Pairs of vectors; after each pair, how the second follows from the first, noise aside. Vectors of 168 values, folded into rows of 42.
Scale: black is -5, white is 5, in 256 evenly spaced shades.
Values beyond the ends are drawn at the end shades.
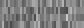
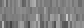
partly zeroed.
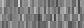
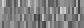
copied.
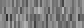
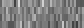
wrapped around, negated.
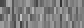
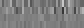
reversed, negated, partly zeroed.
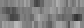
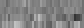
partly zeroed.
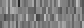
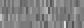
reversed, negated, partly zeroed.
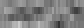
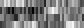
wrapped around, negated, scaled up.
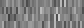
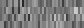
wrapped around, negated.
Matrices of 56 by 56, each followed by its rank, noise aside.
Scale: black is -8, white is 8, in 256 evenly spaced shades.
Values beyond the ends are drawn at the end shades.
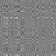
three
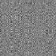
six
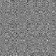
six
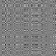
two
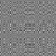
two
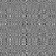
three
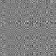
three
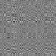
three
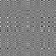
two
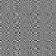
two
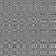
two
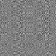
four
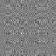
three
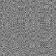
six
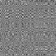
four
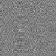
six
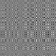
two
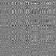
three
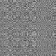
six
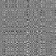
three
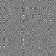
four
